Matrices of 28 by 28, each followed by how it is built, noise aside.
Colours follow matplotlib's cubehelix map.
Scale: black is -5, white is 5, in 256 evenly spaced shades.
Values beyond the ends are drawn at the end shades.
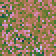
lower triangular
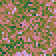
smooth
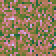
repeating rows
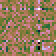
low rank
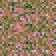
repeating rows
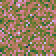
repeating rows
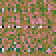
low rank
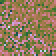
lower triangular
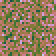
repeating rows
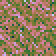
Toeplitz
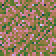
Hankel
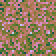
repeating columns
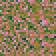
repeating rows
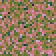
repeating rows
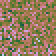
lower triangular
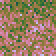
smooth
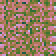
repeating rows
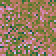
lower triangular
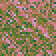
Toeplitz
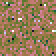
sparse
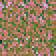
repeating columns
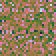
low rank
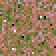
sparse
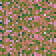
repeating rows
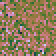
lower triangular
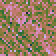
Toeplitz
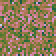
repeating columns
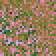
lower triangular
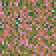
low rank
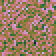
Hankel
